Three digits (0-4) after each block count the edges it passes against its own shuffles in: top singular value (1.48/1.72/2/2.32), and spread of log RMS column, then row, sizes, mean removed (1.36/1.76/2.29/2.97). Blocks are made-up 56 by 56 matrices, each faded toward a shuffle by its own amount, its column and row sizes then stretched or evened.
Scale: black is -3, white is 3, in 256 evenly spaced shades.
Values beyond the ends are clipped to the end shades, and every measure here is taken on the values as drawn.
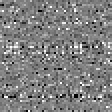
3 0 3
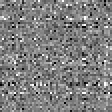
2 2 3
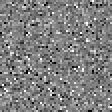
0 0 1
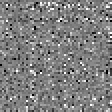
1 2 2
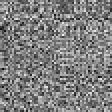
3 0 1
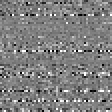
1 1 4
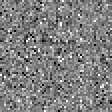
0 1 0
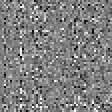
1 3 1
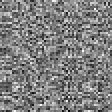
4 1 0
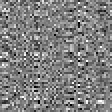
4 3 1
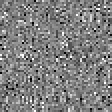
2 2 0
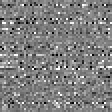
2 0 4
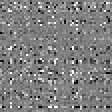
3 3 4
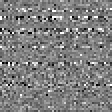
3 0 4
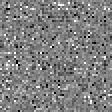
1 1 3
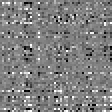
3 3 4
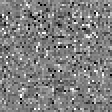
1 1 2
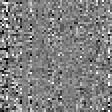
0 4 0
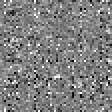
0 3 2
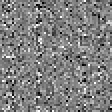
2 3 0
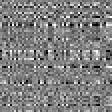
4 1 4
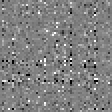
0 3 2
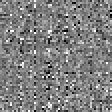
1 3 2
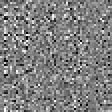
3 3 1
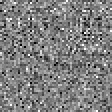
2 0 1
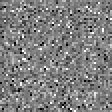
1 1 1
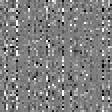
4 4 2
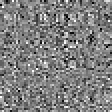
3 1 1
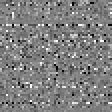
1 2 4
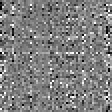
1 4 1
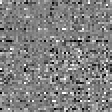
0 3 4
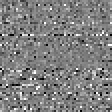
2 0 4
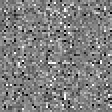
1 2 2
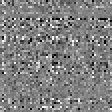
2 2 4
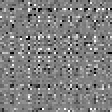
4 3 4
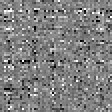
2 3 3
